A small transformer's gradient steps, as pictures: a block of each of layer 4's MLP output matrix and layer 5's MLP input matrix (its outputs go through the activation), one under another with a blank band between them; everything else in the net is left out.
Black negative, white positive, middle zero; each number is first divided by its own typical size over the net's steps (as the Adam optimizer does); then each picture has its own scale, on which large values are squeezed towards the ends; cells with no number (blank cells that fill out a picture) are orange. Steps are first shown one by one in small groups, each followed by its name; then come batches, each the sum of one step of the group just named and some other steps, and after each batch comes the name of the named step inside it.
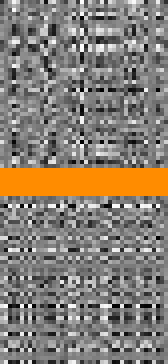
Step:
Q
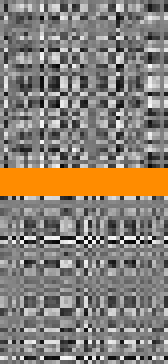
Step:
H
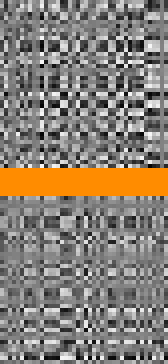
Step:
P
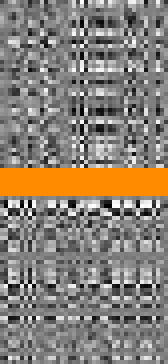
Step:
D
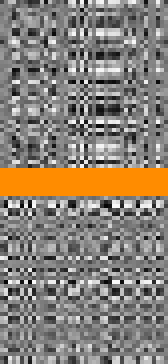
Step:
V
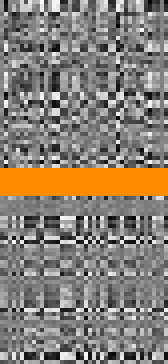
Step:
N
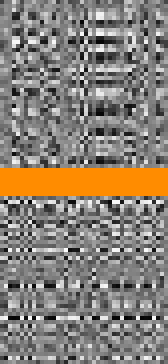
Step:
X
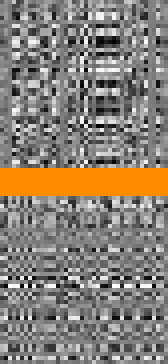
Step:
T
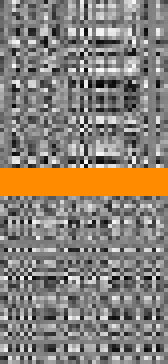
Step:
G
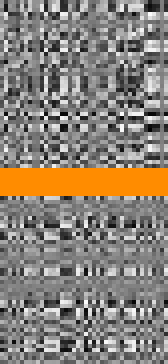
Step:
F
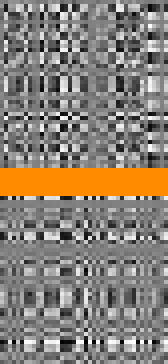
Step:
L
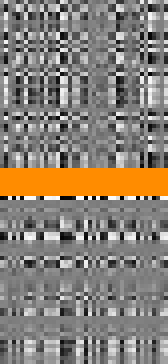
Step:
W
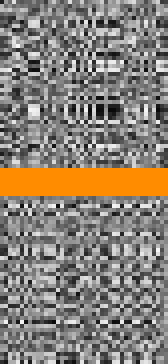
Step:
V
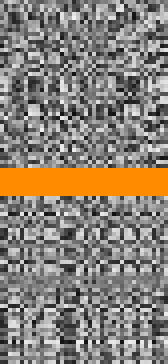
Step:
L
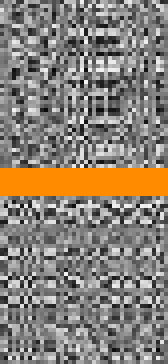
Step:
T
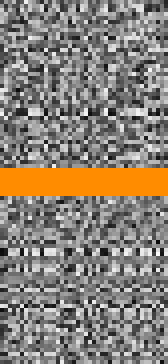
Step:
F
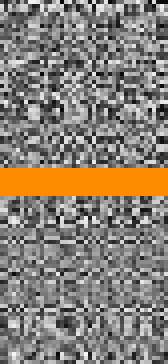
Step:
N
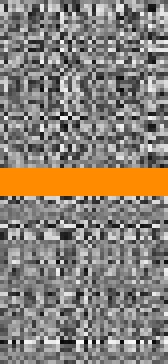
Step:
L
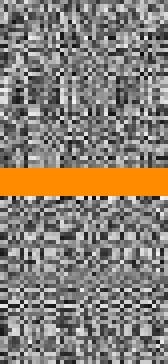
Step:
W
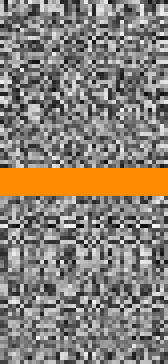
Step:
N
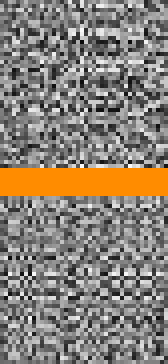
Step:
P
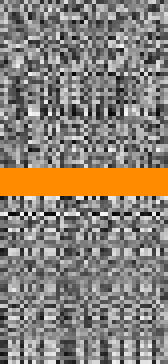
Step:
W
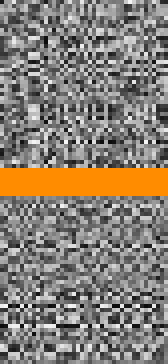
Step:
Q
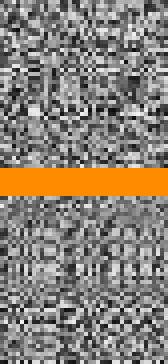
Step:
F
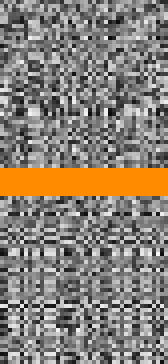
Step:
H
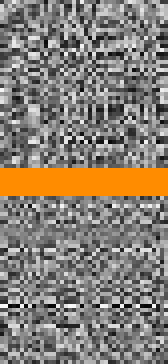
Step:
Q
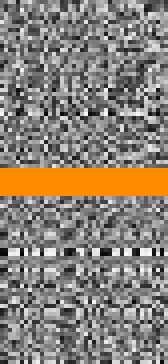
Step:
F
